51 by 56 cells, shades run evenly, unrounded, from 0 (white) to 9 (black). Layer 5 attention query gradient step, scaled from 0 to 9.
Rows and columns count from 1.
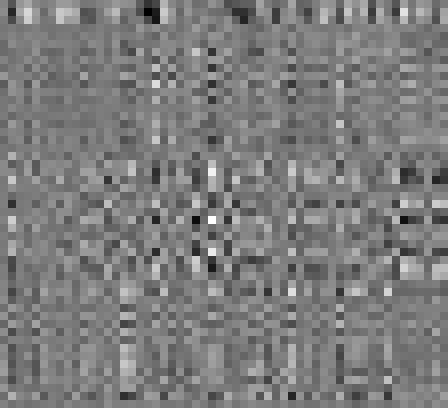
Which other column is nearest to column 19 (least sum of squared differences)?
31
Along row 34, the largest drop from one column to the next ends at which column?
51
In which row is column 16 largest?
50
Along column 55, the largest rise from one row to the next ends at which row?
27
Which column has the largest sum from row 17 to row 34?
25
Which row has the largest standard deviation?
2
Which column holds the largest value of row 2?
19
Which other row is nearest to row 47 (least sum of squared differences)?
49
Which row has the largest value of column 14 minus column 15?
23
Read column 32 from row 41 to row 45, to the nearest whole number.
6 4 6 5 5
